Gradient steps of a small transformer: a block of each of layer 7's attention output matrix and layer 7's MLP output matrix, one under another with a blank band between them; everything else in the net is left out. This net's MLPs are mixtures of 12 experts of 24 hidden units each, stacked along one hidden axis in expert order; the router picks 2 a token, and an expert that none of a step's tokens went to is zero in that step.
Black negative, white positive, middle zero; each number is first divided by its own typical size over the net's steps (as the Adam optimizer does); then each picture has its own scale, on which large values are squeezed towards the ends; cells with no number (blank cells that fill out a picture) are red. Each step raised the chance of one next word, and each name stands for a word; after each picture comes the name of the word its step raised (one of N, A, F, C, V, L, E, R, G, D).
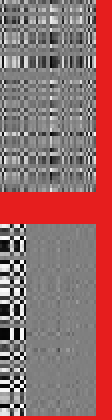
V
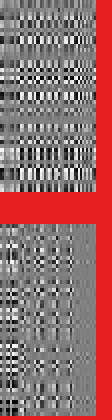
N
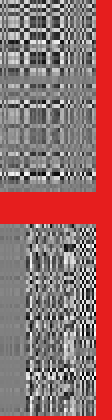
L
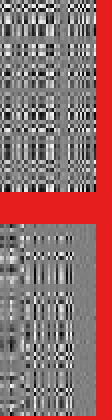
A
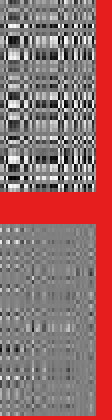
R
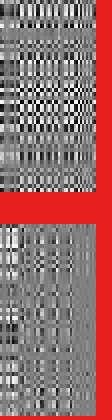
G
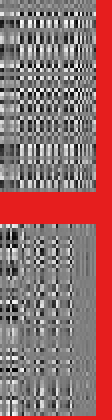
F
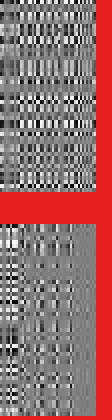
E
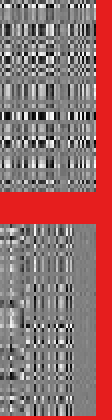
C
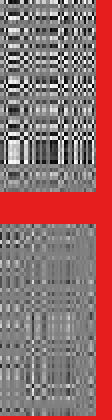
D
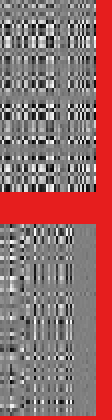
R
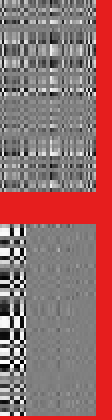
F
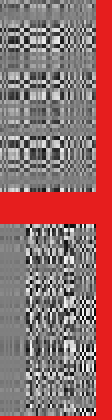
N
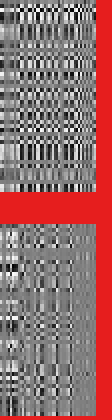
A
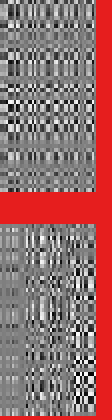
G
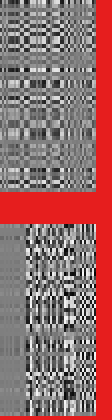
E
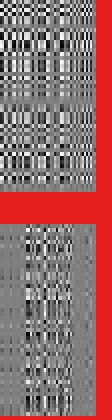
L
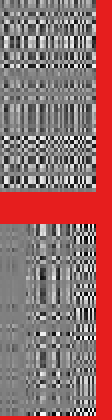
R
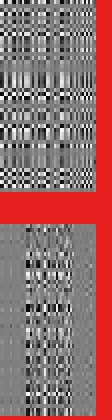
E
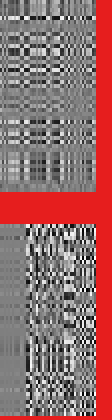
D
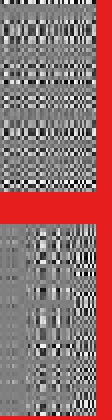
E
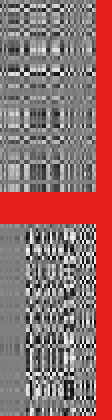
A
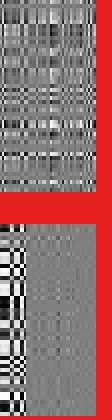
E
